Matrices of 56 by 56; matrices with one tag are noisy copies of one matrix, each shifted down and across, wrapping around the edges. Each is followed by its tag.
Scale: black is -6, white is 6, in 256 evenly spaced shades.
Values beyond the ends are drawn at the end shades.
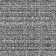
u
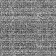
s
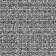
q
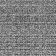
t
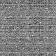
t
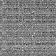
s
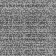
s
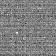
q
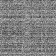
s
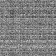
u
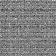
q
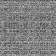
t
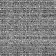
s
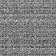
u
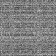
s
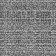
t
